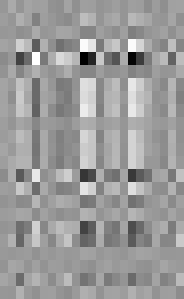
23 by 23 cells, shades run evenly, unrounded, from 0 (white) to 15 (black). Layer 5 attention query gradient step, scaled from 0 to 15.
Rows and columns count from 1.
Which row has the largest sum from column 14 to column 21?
5
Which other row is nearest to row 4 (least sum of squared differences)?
9
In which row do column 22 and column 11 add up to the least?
4
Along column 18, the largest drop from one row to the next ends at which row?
15
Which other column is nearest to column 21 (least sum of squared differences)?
10
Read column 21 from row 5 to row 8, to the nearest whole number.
4 6 7 6
